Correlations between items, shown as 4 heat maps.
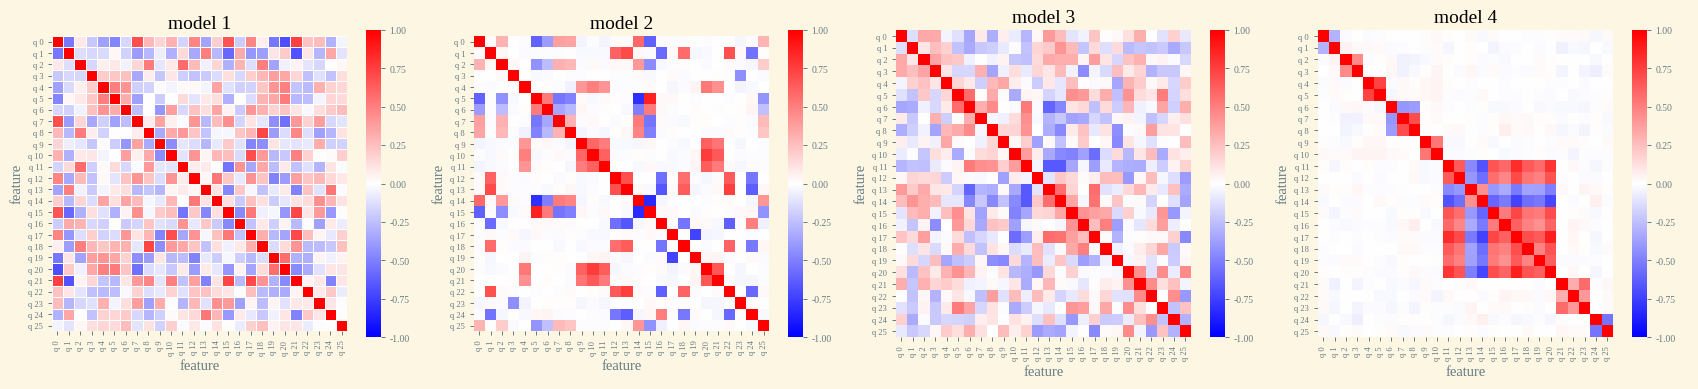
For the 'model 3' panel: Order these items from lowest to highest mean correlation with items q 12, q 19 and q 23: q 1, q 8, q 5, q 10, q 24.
q 24, q 8, q 10, q 1, q 5
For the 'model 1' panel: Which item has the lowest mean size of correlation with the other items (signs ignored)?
q 25
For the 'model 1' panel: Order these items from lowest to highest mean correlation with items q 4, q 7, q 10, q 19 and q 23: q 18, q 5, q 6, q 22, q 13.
q 13, q 22, q 18, q 5, q 6
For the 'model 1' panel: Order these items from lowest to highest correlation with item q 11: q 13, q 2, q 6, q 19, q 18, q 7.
q 19, q 6, q 7, q 13, q 18, q 2
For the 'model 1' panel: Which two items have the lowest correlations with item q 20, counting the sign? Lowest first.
q 0, q 7
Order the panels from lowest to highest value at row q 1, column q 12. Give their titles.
model 1, model 4, model 3, model 2
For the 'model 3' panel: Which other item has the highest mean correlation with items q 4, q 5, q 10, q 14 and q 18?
q 15
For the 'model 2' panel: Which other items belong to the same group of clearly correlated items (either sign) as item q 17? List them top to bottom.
q 19
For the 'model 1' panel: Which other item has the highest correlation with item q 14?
q 12
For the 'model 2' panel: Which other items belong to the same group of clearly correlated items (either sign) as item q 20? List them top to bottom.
q 4, q 9, q 10, q 11, q 21
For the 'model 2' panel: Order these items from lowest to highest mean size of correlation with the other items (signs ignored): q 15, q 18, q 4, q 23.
q 23, q 4, q 18, q 15
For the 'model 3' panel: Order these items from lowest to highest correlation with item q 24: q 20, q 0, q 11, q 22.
q 20, q 11, q 0, q 22
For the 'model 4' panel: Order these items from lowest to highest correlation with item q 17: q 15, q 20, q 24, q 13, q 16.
q 13, q 24, q 16, q 15, q 20
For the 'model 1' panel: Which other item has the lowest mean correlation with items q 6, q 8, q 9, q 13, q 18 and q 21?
q 1
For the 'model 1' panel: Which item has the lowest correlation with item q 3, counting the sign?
q 7
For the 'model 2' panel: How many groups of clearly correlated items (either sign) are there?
5
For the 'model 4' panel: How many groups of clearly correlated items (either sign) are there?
8
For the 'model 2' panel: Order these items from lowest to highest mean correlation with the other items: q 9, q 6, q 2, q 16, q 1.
q 16, q 6, q 2, q 1, q 9
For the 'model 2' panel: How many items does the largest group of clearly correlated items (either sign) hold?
9
